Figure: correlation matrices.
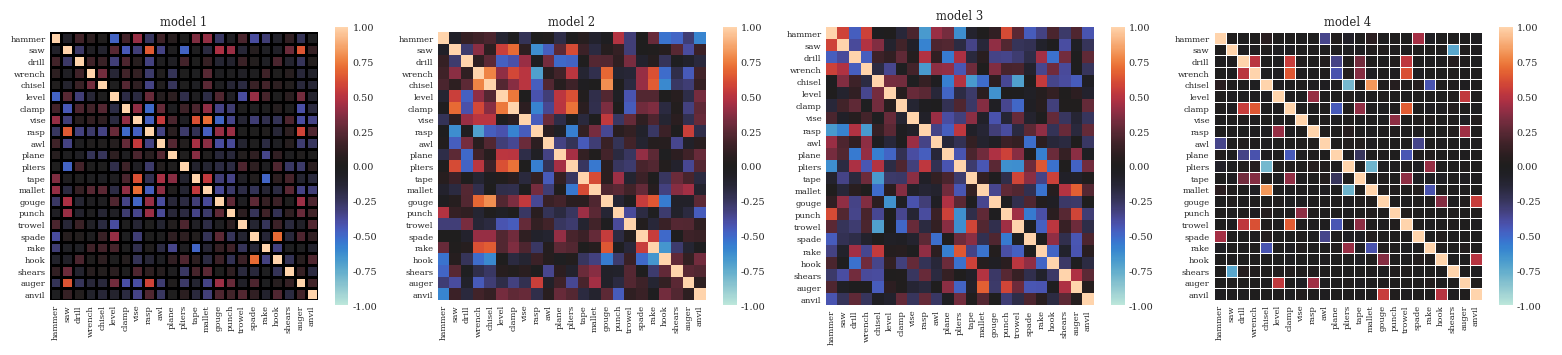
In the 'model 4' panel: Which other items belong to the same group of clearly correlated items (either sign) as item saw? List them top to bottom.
shears
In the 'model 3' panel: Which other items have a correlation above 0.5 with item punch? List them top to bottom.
hammer, plane, auger
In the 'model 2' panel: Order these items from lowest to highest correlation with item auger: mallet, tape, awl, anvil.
awl, anvil, tape, mallet
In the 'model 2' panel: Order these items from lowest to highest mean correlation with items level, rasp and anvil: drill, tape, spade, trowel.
drill, trowel, tape, spade
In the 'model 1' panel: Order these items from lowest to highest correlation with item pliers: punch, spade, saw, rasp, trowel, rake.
saw, rasp, punch, rake, spade, trowel
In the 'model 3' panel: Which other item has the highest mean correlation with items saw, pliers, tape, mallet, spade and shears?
anvil
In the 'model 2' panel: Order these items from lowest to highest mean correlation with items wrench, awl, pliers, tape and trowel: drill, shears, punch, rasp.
rasp, punch, shears, drill
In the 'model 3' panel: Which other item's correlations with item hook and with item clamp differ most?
trowel
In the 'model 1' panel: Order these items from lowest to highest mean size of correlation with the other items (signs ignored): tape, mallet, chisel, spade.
chisel, spade, tape, mallet
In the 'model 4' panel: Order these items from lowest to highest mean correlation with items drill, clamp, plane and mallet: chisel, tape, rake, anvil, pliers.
pliers, rake, anvil, tape, chisel
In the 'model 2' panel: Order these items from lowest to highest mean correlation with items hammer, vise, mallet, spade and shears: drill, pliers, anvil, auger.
pliers, anvil, auger, drill
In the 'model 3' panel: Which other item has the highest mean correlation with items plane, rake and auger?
punch
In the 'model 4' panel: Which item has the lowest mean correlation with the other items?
plane
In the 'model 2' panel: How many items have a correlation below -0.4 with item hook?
6
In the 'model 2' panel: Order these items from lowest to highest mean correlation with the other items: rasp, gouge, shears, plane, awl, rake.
rasp, awl, shears, plane, rake, gouge
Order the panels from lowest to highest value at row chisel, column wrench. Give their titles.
model 3, model 4, model 1, model 2
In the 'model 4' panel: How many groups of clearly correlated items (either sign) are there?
7
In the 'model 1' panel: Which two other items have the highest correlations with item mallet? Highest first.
vise, tape
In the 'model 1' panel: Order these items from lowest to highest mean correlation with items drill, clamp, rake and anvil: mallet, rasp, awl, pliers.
rasp, awl, mallet, pliers
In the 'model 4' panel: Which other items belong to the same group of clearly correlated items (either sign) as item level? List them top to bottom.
rasp, auger
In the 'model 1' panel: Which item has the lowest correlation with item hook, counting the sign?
rake
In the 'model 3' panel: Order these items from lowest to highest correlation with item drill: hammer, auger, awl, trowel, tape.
hammer, trowel, tape, auger, awl
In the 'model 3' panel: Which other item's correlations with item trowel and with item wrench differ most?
saw
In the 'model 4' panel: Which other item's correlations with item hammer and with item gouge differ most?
anvil
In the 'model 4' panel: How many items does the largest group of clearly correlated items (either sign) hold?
6
